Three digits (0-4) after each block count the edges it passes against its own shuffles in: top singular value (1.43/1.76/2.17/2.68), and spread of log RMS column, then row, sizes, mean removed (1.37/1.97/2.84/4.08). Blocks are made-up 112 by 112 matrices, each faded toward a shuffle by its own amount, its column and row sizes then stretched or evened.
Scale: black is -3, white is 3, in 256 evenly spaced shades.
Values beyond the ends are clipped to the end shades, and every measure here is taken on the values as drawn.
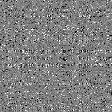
3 0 2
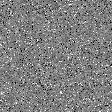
0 0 1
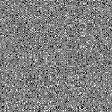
3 1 1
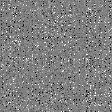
1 3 1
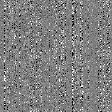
1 4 0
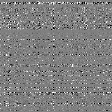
2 2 4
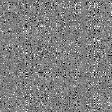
2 3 2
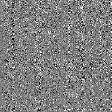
2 3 2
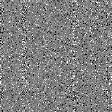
2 3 0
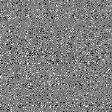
0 2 3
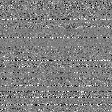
2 0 4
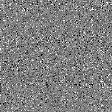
1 2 2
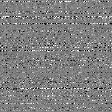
2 1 4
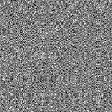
4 2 0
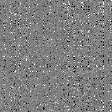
2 3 2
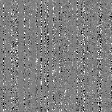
1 4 1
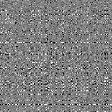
4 2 3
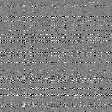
4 2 4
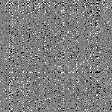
3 3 2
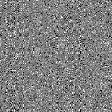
3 2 0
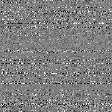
1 2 4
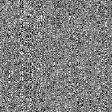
3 3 0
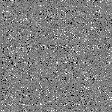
0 2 2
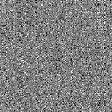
3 2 1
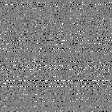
2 1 4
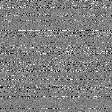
1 0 4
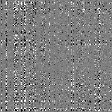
4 4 3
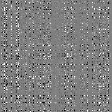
2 4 3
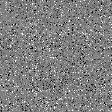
0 2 1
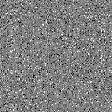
3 0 0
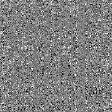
1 3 1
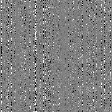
2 4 0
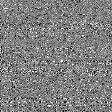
1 0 3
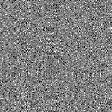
3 1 1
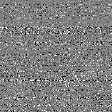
1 1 4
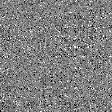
1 2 2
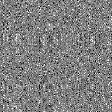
3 2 0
